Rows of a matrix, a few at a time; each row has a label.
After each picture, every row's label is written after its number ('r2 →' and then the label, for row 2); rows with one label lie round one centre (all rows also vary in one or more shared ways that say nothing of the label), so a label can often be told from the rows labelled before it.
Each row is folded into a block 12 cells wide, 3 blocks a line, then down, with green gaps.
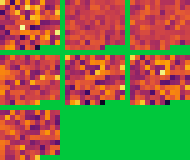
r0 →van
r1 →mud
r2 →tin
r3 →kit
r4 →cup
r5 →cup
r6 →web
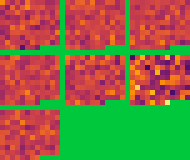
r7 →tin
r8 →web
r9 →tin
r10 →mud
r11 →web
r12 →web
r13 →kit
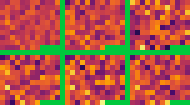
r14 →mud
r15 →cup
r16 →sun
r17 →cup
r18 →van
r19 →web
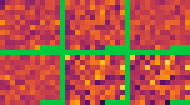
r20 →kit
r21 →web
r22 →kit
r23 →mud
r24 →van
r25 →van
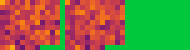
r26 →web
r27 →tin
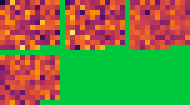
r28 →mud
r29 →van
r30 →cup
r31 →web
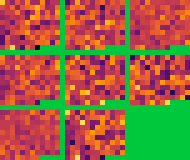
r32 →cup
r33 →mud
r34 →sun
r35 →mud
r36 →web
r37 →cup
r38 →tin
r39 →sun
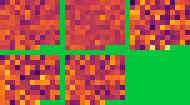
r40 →tin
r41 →tin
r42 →sun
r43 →van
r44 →tin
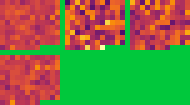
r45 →sun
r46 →sun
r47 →van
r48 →sun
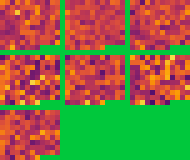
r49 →sun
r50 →tin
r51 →sun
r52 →kit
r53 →sun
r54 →web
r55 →kit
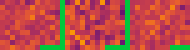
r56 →cup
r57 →cup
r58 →web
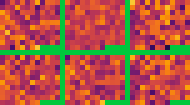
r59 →tin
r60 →tin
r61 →web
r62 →cup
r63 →sun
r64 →kit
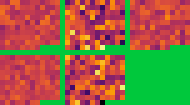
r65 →mud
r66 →tin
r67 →tin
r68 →van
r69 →cup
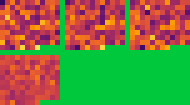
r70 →sun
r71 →mud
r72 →van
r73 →web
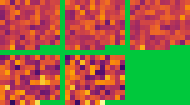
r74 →sun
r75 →web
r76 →sun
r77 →van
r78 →van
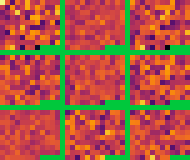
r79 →tin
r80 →kit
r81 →cup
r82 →cup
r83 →mud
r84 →web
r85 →cup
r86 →mud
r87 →mud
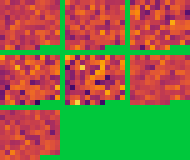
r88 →cup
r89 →tin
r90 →cup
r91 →mud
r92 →sun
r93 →cup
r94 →van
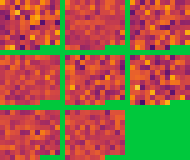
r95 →web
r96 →web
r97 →van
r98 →web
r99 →cup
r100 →van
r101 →mud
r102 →sun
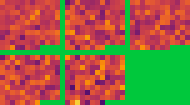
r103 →cup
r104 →van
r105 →sun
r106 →web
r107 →sun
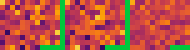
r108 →kit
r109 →cup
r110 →van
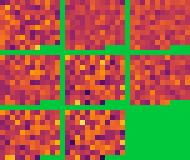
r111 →web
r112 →tin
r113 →van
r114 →tin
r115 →kit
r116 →van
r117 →kit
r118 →mud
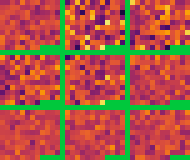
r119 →tin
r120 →cup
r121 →cup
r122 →kit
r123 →kit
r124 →web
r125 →cup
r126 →web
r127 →mud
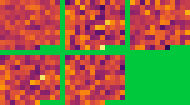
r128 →cup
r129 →kit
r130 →van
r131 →kit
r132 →cup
